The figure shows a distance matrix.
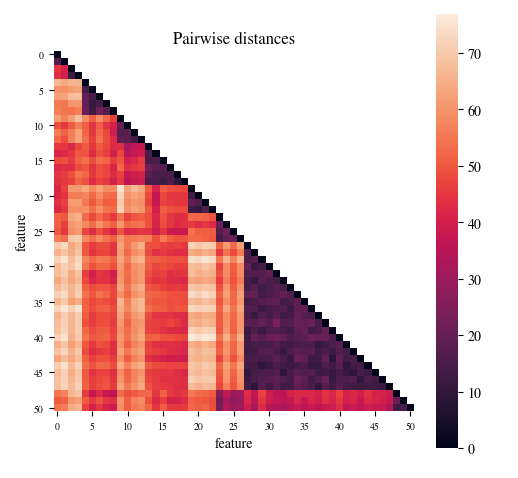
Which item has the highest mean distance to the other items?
3
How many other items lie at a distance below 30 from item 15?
5
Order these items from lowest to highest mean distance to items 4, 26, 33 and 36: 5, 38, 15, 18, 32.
32, 38, 5, 18, 15
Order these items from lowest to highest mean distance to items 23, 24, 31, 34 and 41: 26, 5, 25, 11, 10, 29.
29, 25, 26, 5, 10, 11
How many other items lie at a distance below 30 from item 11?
3
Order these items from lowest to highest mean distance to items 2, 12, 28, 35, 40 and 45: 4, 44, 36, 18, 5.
44, 36, 18, 5, 4
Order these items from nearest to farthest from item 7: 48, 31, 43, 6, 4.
6, 4, 48, 31, 43
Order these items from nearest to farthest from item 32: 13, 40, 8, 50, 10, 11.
40, 50, 8, 13, 10, 11
